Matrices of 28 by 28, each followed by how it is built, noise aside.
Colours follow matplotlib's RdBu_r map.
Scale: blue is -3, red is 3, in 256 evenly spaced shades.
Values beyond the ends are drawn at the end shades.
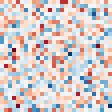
noise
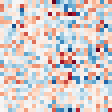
low rank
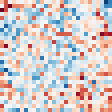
smooth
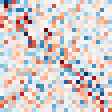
banded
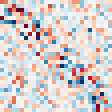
banded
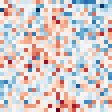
smooth
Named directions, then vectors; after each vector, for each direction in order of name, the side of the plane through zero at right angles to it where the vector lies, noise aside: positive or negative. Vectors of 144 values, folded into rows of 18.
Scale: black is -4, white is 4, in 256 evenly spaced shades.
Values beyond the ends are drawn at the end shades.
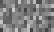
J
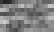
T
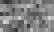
negative, positive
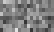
positive, negative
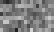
negative, positive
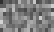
positive, positive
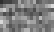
positive, positive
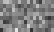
positive, negative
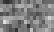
negative, positive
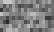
positive, negative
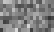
positive, negative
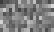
positive, positive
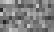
positive, negative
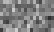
positive, negative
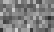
positive, negative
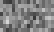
negative, positive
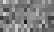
positive, negative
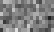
positive, negative
